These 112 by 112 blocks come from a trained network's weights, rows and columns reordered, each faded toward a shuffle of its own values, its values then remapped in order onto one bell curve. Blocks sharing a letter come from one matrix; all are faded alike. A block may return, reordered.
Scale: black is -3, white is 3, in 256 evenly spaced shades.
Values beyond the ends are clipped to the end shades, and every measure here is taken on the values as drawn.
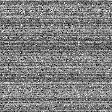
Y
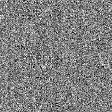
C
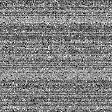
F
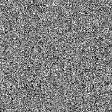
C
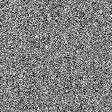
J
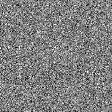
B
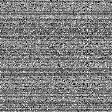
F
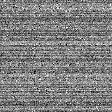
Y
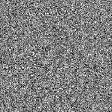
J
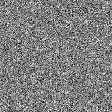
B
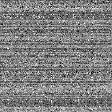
F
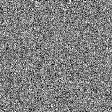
B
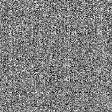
C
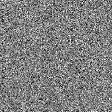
J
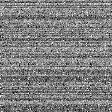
Y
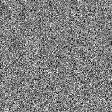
J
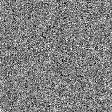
B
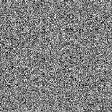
J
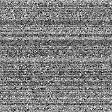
F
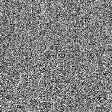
J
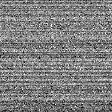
Y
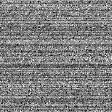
F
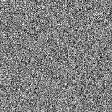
B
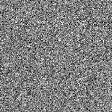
B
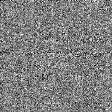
C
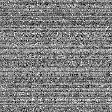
F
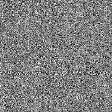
C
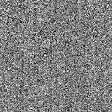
J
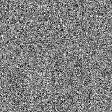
B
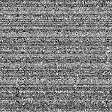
F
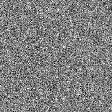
B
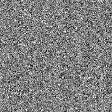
J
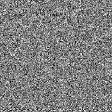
J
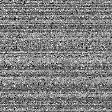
F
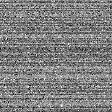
Y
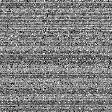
F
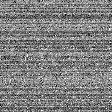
Y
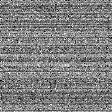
F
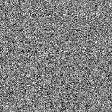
J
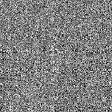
C
